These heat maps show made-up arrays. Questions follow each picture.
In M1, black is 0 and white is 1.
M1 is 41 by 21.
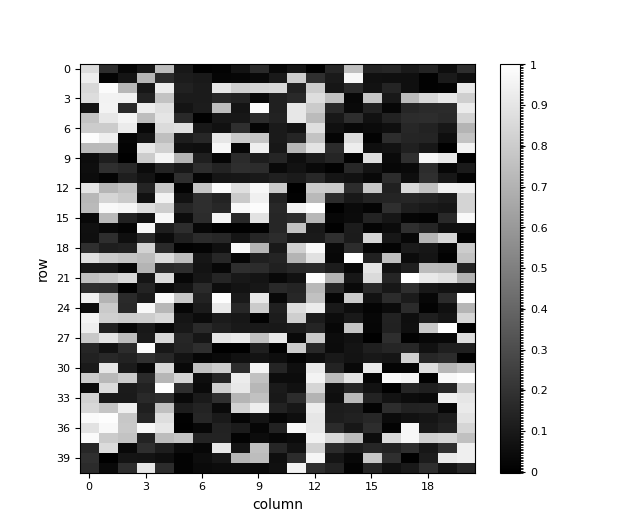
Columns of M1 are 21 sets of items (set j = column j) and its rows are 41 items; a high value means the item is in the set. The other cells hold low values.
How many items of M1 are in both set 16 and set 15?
0
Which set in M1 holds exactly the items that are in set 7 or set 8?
9
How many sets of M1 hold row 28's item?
2
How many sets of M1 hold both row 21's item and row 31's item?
9
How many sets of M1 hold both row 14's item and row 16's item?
2
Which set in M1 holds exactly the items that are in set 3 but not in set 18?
11
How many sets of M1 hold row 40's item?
2
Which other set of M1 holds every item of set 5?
4
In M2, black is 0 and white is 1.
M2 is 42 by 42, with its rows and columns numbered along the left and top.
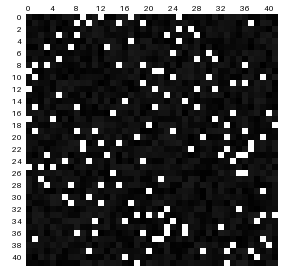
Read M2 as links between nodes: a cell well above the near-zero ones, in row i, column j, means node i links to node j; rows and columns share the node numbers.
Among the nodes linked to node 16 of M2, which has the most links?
node 34
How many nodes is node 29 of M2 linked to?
2
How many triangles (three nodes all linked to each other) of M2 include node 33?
3
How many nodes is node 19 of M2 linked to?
5
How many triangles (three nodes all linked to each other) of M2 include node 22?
0
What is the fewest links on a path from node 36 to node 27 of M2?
5
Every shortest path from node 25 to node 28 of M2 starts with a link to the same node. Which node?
node 0
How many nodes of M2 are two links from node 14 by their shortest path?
4
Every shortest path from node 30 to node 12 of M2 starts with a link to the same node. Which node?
node 10
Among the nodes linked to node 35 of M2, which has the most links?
node 23
